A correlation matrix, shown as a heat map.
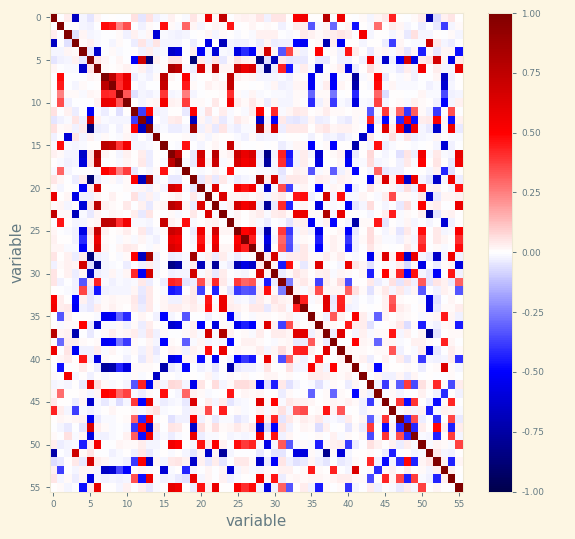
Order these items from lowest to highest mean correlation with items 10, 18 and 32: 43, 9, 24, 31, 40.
31, 43, 40, 9, 24
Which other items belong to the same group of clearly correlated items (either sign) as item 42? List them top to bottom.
2, 14
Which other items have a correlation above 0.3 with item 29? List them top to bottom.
4, 32, 36, 40
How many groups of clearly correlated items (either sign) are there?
5
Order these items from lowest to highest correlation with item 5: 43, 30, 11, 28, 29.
28, 30, 11, 29, 43
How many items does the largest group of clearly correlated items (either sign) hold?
16
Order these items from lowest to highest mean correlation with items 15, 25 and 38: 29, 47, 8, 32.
29, 32, 47, 8
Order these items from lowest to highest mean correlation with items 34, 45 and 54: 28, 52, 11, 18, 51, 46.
52, 51, 18, 46, 11, 28
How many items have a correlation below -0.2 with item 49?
5
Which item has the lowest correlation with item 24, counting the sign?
41
